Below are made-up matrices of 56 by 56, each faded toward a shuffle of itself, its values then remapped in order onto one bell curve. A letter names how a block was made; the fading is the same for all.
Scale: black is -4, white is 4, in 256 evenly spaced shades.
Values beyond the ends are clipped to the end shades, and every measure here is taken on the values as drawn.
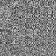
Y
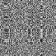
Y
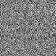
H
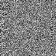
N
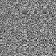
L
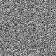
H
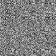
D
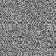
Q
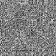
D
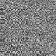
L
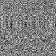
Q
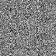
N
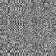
Y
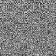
D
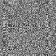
Y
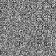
H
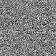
D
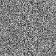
N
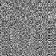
Y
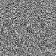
H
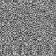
Y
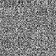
Q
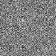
Q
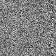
N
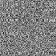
Q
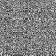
D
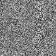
N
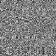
D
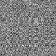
L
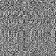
Y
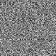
D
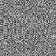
L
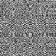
L
